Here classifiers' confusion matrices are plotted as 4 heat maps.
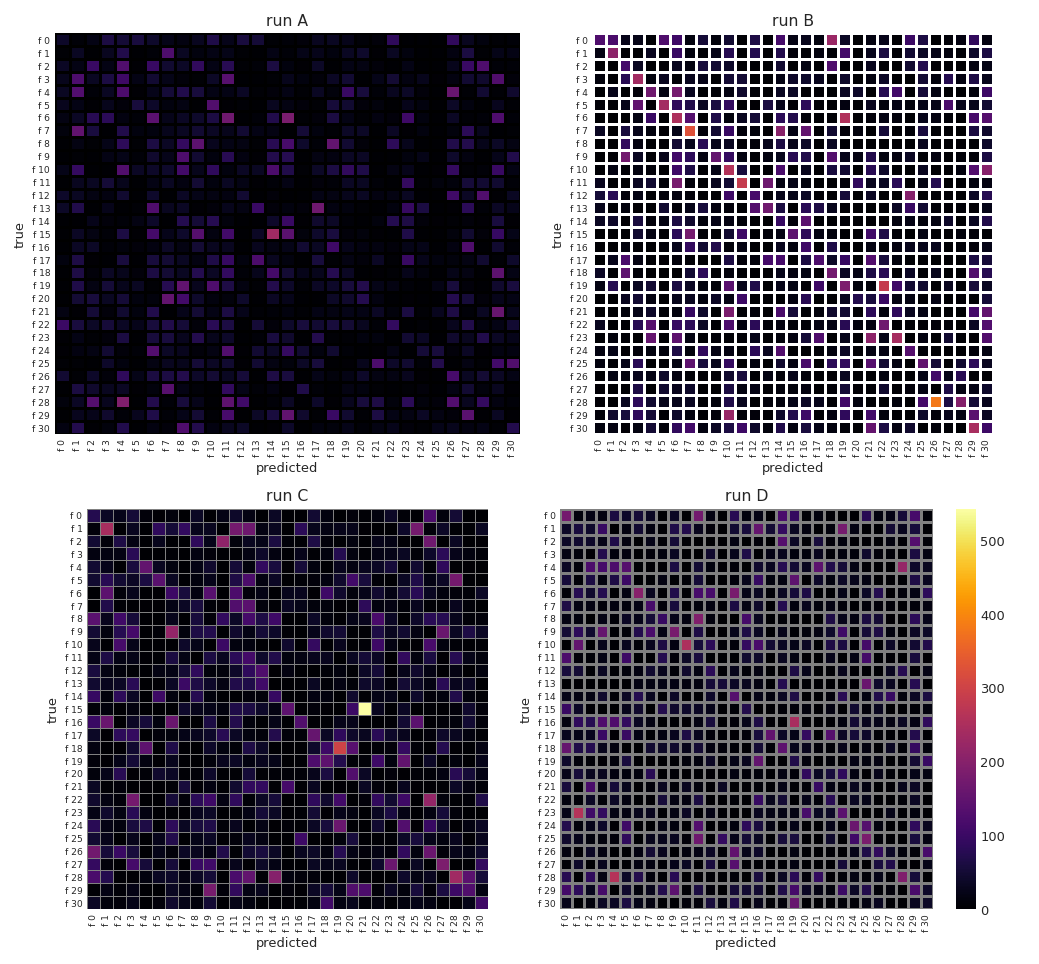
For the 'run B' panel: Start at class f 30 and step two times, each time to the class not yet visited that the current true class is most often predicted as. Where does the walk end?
f 10
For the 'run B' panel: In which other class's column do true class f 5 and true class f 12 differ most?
f 24
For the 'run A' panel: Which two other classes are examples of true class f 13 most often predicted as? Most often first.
f 17, f 6
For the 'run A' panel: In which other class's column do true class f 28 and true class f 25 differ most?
f 4
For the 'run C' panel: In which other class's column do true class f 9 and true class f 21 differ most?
f 6
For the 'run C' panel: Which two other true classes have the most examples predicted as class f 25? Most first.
f 1, f 16
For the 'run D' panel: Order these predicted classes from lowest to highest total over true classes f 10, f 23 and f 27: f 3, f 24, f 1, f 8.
f 24, f 8, f 3, f 1
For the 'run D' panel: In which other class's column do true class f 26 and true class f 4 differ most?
f 28
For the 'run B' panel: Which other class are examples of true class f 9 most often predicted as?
f 2
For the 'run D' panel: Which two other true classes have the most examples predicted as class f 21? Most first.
f 4, f 28
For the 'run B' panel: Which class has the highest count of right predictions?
f 7
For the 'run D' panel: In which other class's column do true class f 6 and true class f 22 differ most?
f 14
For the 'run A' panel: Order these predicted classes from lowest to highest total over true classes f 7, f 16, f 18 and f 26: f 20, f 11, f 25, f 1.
f 25, f 20, f 11, f 1
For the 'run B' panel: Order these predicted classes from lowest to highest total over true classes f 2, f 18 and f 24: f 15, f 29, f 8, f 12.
f 15, f 12, f 29, f 8
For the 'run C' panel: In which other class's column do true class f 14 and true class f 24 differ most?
f 19
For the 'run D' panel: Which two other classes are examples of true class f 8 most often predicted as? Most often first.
f 11, f 15
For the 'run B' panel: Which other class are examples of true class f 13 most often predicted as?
f 12
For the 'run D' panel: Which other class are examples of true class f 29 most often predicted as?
f 9
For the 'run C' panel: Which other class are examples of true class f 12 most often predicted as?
f 13
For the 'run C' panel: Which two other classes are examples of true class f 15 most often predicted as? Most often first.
f 21, f 20
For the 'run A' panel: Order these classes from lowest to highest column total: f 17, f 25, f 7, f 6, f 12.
f 25, f 12, f 17, f 7, f 6
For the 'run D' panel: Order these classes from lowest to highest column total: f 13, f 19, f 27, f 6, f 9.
f 13, f 27, f 6, f 9, f 19
